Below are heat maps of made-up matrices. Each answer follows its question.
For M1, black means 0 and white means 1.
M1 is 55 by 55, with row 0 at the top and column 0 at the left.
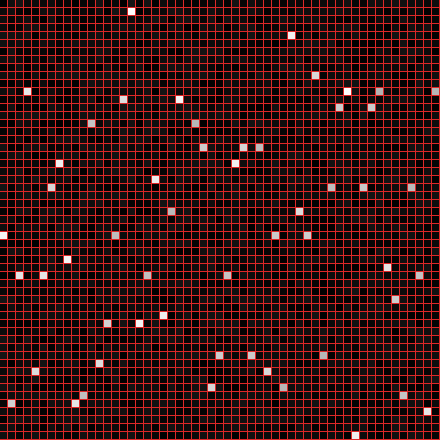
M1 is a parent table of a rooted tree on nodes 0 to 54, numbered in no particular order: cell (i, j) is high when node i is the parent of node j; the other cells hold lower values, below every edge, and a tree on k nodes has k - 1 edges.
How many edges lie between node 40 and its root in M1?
7
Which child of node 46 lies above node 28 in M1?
33
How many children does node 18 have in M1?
3
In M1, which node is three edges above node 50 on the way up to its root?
26
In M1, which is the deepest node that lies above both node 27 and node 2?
44
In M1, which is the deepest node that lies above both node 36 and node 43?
11
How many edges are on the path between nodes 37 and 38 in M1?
7
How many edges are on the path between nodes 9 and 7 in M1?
3
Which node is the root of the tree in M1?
23
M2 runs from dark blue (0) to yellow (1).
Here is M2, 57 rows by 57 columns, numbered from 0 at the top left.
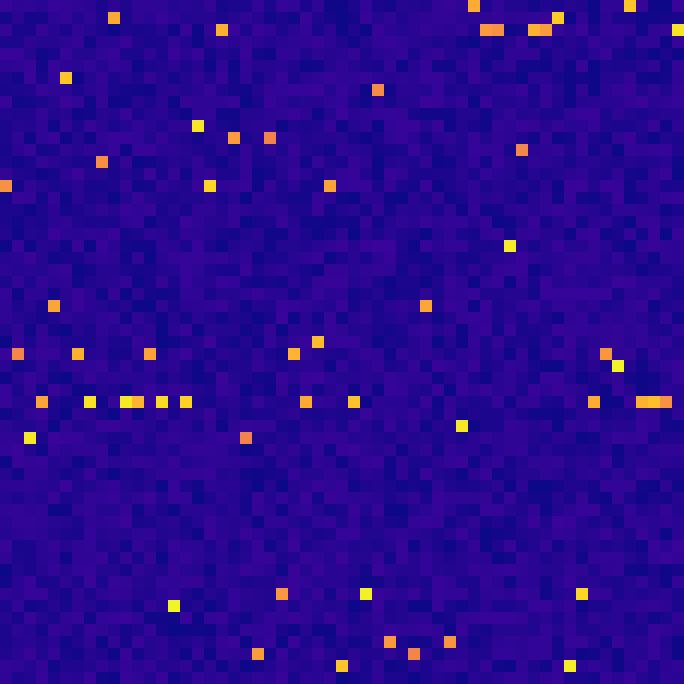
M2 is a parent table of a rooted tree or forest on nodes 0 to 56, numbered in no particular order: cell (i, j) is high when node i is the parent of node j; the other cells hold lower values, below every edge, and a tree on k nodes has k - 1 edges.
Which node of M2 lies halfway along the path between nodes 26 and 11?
55
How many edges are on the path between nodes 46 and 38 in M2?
6
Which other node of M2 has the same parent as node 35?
4
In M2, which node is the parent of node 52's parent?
15
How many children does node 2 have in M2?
6
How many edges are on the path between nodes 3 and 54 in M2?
2
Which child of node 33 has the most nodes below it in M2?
29
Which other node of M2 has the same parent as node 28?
47
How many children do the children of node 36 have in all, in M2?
7
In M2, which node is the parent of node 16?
10
